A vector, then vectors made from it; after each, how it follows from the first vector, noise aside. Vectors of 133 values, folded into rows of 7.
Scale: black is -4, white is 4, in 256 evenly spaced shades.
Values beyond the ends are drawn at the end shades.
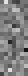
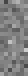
negated, shrunk.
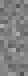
reversed, negated, shrunk.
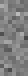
wrapped around, negated, shrunk.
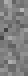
wrapped around, negated, shrunk.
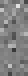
reversed, partly zeroed.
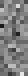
reversed.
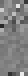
reversed, partly zeroed.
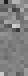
negated, partly zeroed.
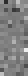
negated, partly zeroed.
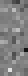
partly zeroed.
